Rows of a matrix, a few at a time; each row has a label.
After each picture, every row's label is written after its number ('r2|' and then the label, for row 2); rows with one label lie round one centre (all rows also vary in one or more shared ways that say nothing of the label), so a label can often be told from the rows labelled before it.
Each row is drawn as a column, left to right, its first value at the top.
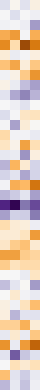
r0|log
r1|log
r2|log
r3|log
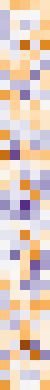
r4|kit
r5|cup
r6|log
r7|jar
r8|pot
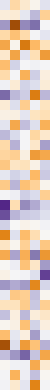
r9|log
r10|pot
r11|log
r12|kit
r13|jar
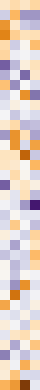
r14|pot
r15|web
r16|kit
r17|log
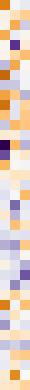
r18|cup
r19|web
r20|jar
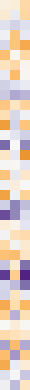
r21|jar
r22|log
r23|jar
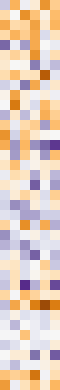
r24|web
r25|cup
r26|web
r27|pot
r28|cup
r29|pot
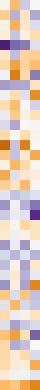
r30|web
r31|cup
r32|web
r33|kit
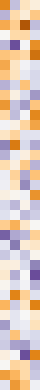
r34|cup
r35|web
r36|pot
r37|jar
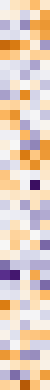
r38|jar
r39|jar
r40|kit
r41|pot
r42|web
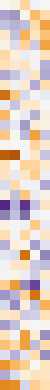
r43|kit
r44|kit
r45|log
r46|web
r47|pot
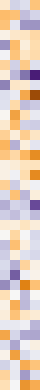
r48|web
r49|jar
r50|kit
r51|kit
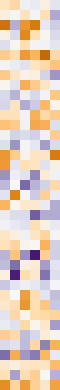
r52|pot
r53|jar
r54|pot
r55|pot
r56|jar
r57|kit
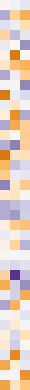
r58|kit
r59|jar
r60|web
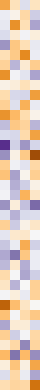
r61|cup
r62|pot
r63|jar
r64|kit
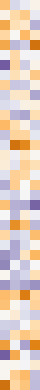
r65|pot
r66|web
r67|web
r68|log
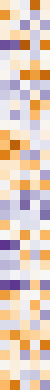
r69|web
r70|web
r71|log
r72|cup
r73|log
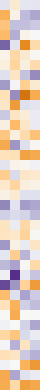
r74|web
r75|jar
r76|kit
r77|kit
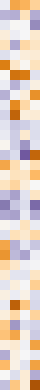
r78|log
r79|cup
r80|cup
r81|kit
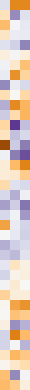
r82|web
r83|cup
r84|cup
